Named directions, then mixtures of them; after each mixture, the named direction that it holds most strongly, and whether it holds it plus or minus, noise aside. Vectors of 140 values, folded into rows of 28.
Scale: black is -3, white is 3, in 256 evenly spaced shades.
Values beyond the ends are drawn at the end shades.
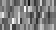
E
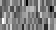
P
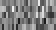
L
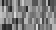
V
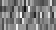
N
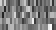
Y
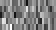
P, plus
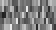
V, minus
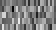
L, minus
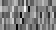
N, minus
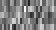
E, plus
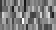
N, plus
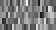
L, minus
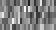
E, plus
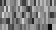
Y, minus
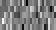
P, plus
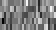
P, minus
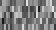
P, minus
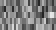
L, minus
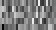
L, plus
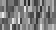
E, plus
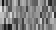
V, plus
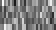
V, minus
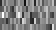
Y, minus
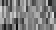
V, plus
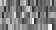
Y, plus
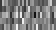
N, plus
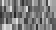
V, minus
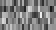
P, plus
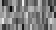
V, plus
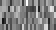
P, minus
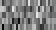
L, plus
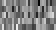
L, minus
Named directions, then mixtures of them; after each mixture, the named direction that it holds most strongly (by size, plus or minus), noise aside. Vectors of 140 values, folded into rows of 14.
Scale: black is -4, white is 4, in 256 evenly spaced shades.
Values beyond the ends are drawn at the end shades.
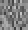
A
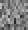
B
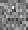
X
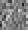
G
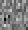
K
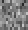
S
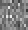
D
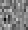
K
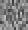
A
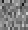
S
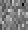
G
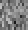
B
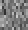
S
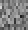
B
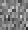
X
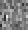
G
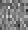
D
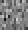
K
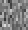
K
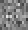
D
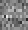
X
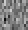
K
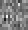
D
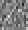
G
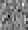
G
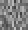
A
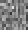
X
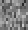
S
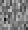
K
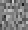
G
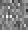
D
